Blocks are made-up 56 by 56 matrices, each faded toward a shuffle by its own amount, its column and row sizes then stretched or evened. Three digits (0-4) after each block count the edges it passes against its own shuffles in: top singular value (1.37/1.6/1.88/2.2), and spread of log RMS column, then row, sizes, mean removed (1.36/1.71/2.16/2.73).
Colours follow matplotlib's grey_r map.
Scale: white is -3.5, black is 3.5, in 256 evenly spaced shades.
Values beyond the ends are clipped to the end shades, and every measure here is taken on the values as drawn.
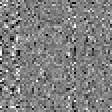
3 3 0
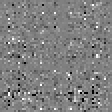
0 3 3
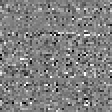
1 2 4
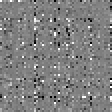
1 4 3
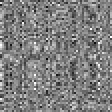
4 3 1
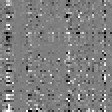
4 4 3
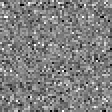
0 0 2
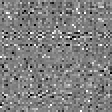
4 0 3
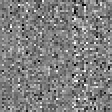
0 4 1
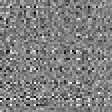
4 2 4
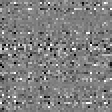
1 2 4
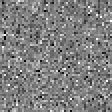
1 1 0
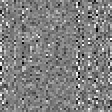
4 4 0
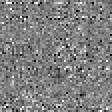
2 1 3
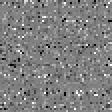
0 0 3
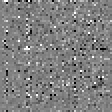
0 3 2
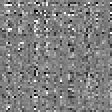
2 4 3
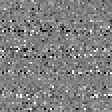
0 0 4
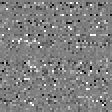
0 0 4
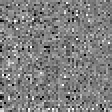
2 2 1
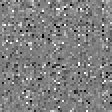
2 2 2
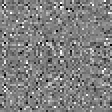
4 2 1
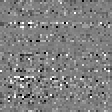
0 2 4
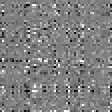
4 4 4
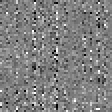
1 4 0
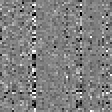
4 4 1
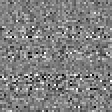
1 0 4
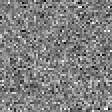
0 0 3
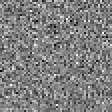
3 0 1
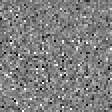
0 1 1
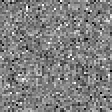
2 1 0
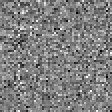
3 1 1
